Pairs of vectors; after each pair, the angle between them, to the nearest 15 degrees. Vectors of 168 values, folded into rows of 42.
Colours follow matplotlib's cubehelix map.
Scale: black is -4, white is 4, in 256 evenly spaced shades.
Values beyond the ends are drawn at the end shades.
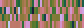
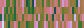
90 degrees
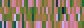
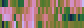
120 degrees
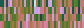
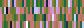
60 degrees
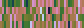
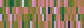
30 degrees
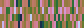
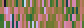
90 degrees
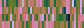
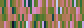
105 degrees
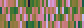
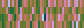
75 degrees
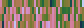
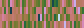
90 degrees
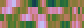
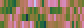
150 degrees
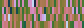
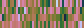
90 degrees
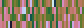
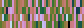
105 degrees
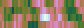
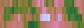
15 degrees
